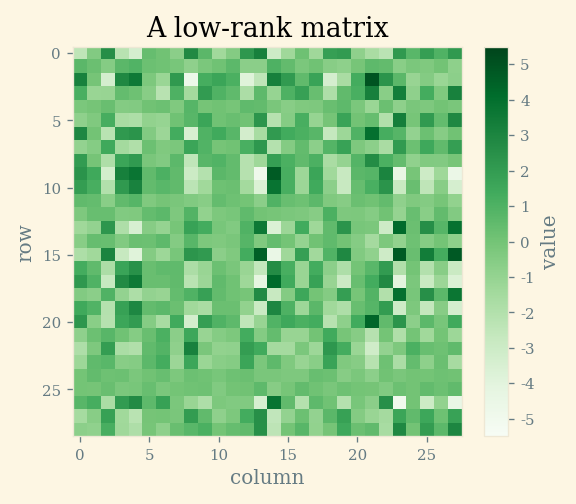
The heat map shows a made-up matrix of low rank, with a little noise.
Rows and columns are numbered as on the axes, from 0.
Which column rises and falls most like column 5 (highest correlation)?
6
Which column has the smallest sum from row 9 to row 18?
13
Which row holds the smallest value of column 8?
2
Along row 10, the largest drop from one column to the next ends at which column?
23
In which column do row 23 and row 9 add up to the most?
14
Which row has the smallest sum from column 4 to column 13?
9
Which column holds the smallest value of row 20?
8
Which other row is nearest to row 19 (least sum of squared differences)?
16
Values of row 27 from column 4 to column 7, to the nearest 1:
-2 0 0 0
